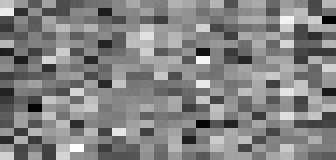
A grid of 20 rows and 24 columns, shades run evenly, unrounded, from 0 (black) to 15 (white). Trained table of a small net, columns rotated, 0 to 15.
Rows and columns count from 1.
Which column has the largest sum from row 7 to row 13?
21
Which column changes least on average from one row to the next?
10
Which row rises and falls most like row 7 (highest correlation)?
16
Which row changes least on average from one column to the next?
9
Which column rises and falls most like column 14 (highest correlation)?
19
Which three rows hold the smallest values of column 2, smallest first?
8, 2, 17
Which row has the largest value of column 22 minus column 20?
11
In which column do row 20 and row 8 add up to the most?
5
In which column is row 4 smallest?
1
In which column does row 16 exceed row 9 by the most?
4
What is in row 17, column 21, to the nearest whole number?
8
